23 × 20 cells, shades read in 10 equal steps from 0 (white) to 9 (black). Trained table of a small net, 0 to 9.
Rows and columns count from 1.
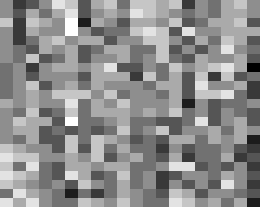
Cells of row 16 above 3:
12
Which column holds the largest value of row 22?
6
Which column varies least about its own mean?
4
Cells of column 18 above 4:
4
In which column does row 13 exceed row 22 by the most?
2
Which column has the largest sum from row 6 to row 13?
20
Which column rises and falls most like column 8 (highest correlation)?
14
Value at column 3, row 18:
2
